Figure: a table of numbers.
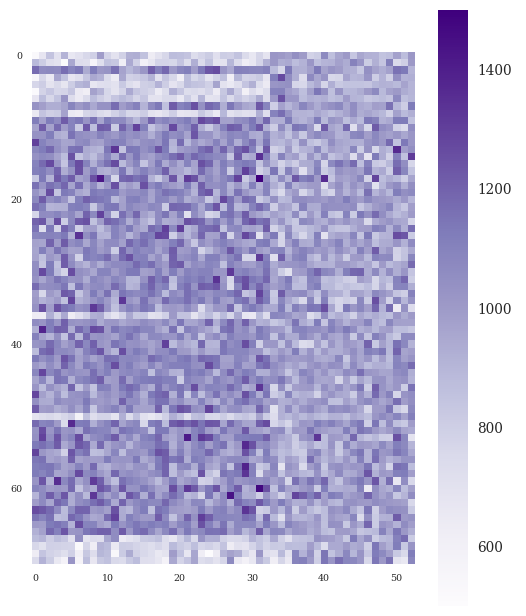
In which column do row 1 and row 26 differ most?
4
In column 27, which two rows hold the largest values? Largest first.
61, 30
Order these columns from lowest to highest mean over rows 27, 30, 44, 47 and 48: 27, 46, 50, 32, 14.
50, 46, 32, 14, 27
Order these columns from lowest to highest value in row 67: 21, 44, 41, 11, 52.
52, 21, 41, 11, 44
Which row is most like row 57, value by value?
16
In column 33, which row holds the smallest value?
70
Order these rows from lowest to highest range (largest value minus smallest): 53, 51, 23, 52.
52, 23, 51, 53
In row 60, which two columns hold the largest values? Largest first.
31, 21
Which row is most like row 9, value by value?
2
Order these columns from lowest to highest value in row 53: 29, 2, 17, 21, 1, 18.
18, 2, 29, 17, 1, 21
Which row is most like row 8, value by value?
6
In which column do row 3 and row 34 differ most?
5
